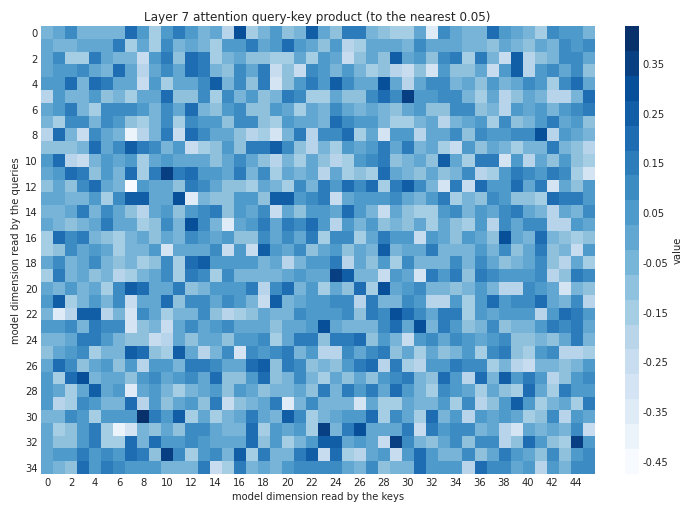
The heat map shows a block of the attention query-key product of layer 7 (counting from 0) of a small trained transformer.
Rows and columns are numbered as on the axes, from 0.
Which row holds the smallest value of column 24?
13
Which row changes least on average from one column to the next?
1
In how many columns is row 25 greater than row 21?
16
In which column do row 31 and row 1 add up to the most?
17
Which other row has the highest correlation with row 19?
8
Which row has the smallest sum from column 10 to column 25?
10
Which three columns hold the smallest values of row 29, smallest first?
20, 26, 15
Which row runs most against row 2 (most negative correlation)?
25
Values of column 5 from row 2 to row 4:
0 -0.05 0.15
